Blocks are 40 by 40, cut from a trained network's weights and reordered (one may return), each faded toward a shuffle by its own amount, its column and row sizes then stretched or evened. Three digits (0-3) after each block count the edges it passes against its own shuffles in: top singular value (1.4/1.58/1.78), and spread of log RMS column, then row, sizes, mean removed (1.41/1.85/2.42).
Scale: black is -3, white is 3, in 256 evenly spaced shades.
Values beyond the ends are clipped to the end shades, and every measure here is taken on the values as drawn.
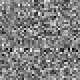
2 0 1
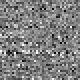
0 0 2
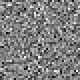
0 0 0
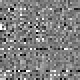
1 2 3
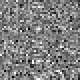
1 0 2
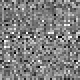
2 0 3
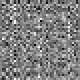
3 3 0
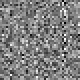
2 2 0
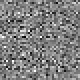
2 0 2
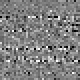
0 0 3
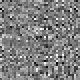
3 2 2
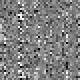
0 3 0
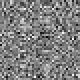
3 0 1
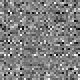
3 1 3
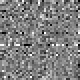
2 2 2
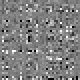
0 3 3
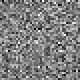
2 0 1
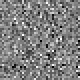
0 2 0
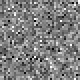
0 0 0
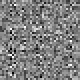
2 2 0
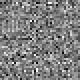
0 1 1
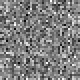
2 2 0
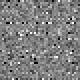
0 1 2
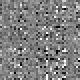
0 3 2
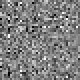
1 2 1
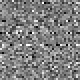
1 0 2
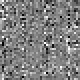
0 3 1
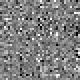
1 2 2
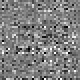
2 2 3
